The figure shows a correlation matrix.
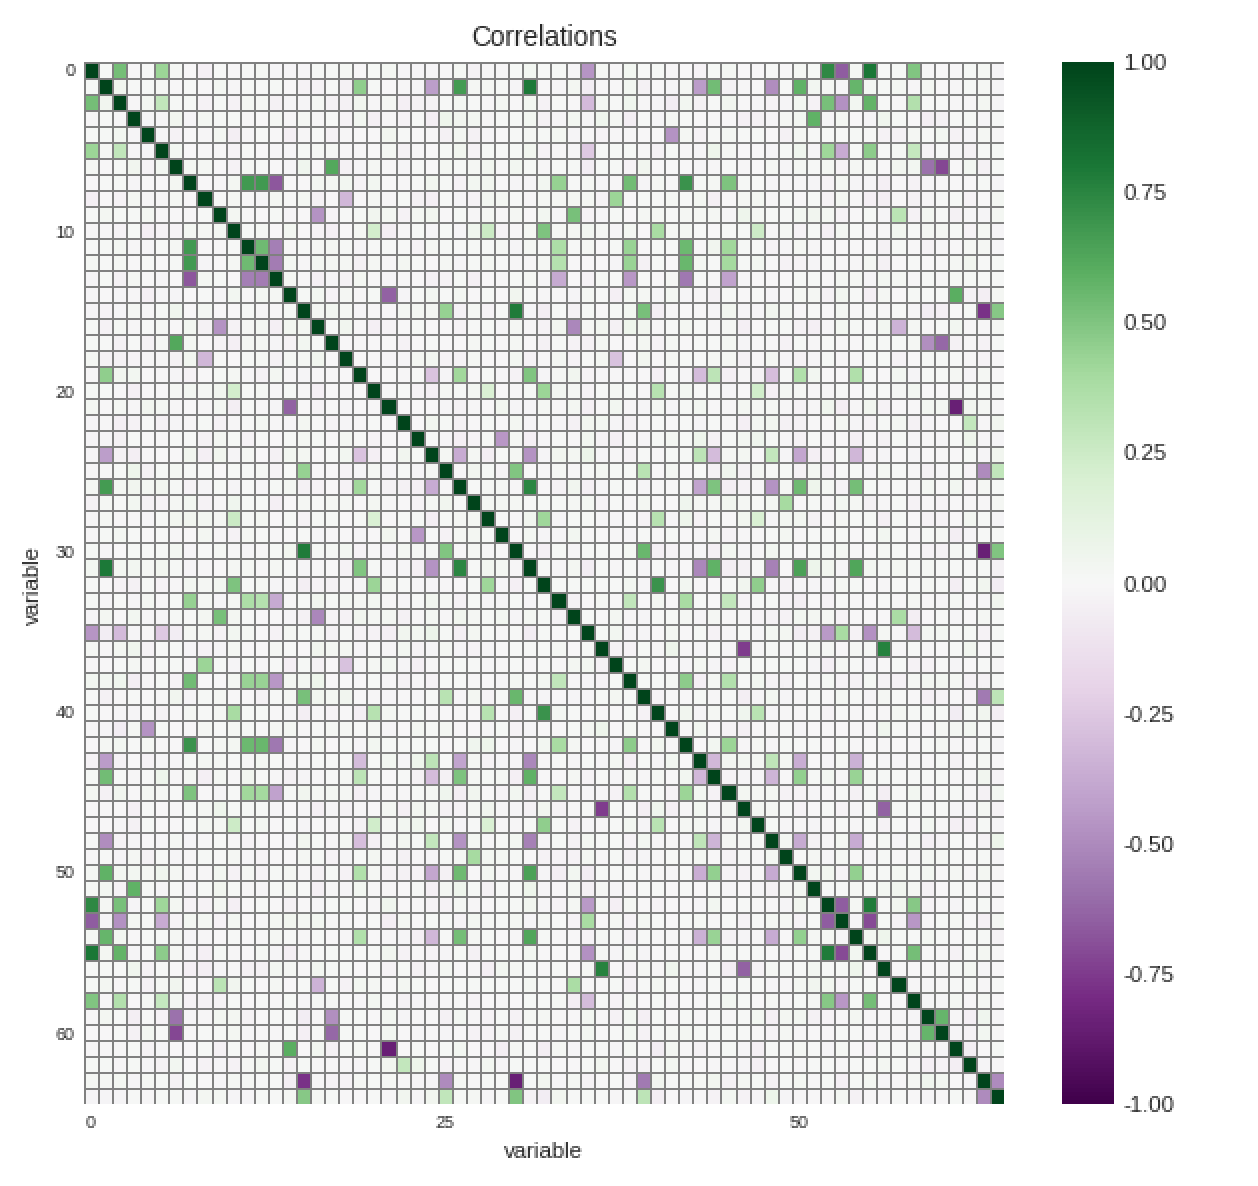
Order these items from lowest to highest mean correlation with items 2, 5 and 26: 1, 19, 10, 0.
10, 19, 1, 0
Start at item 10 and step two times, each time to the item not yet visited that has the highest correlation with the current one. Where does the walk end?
40
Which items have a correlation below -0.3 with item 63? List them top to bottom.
15, 25, 30, 39, 64
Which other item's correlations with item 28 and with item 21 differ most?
61
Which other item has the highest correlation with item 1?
31
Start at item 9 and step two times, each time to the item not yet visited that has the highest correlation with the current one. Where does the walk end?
57
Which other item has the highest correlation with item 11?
7
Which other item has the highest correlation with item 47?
32
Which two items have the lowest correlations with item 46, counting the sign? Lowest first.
36, 56
